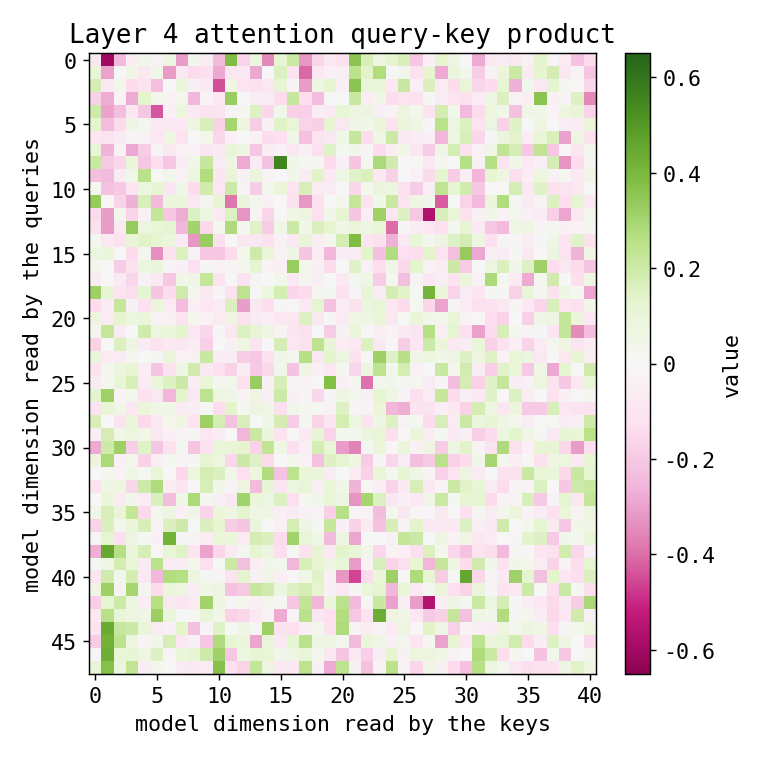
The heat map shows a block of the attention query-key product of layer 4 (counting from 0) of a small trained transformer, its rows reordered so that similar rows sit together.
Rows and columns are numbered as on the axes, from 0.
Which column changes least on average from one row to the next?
10
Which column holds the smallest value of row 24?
37
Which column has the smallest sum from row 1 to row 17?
1
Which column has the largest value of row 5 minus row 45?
28
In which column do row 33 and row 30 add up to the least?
21
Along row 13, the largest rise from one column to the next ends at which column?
8
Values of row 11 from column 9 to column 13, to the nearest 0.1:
0 0.1 -0.4 0.1 0
